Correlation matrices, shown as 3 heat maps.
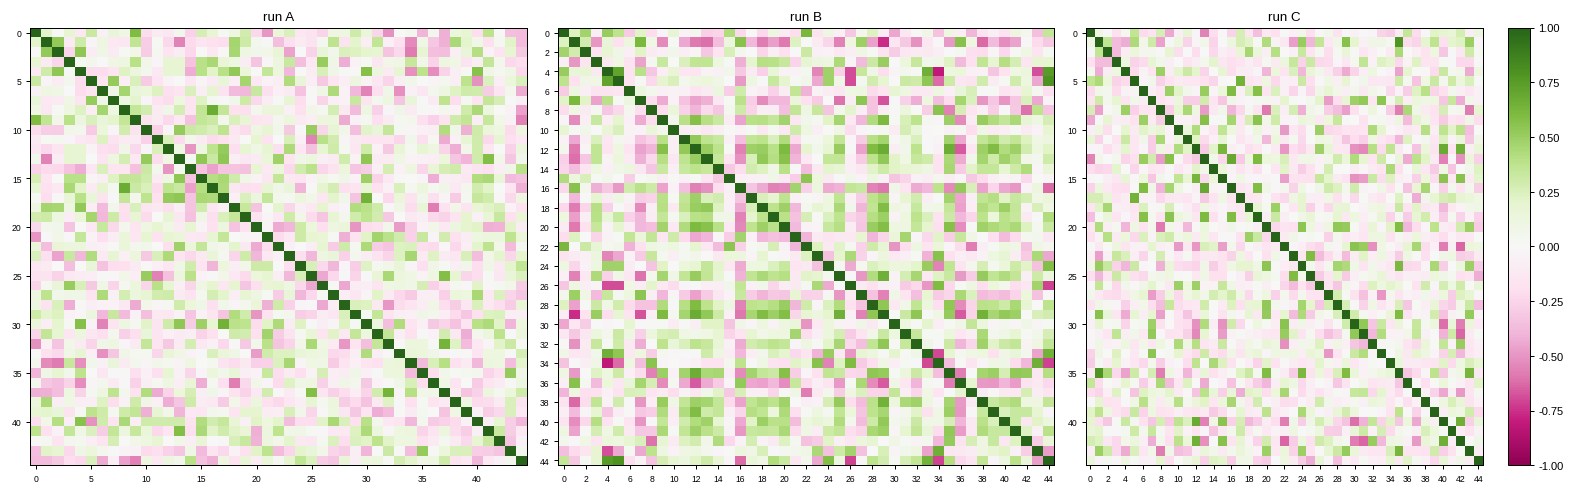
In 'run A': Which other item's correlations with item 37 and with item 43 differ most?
34
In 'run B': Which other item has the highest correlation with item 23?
34
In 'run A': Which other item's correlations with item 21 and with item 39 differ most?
31
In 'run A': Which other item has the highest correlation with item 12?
17
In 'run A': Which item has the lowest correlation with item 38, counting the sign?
12
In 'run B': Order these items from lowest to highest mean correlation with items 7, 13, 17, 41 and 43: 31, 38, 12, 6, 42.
6, 31, 42, 38, 12
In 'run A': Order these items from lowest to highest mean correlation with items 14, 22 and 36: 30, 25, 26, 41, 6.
26, 30, 41, 6, 25
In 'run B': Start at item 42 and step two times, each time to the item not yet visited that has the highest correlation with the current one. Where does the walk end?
12
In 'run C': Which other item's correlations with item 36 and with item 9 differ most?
13
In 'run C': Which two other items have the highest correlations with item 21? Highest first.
18, 2
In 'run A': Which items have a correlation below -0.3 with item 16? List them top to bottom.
14, 24, 44
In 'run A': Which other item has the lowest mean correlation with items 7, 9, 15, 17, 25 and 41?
11
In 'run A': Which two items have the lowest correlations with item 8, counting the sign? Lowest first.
44, 29
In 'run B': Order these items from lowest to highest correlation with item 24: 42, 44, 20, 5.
42, 20, 5, 44
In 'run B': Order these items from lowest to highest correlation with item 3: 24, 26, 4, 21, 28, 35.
21, 4, 26, 24, 35, 28
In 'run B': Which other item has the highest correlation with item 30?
37
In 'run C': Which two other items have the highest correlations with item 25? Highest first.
23, 3
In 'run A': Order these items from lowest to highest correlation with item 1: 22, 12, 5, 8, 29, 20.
22, 12, 8, 5, 20, 29
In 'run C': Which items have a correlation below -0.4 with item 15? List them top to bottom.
22, 30, 31
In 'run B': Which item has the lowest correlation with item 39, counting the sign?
36
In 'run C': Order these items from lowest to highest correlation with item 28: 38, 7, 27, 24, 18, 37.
7, 38, 37, 18, 27, 24
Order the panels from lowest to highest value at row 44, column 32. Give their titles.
run C, run A, run B
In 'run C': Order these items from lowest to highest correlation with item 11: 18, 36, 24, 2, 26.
24, 18, 2, 26, 36
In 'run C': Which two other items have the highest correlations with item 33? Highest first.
7, 31
